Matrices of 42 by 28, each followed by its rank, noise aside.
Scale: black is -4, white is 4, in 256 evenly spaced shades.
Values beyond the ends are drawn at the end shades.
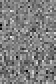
eight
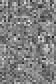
eight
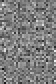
seven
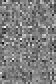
seven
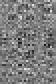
five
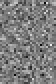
seven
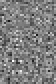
eight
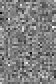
eight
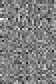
six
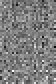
six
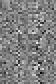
five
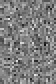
eight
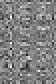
five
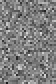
eight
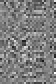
five
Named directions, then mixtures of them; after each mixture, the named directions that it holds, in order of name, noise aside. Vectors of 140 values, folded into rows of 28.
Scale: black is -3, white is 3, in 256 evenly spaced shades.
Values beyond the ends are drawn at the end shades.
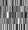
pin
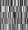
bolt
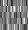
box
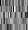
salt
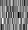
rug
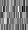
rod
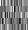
rug, salt.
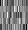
box, rug, salt.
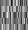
bolt, box, pin.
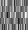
pin, salt.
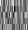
box, salt.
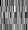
box, salt.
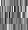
rod, salt.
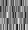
pin.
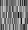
bolt, box, rug.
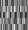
box, pin, salt.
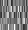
box, pin, rod.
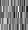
bolt, rod.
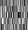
rug.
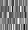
bolt, box, pin.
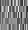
bolt, rod.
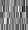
rod.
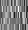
bolt, box, rod.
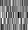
rug.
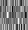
pin.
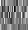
bolt, salt.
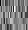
salt.
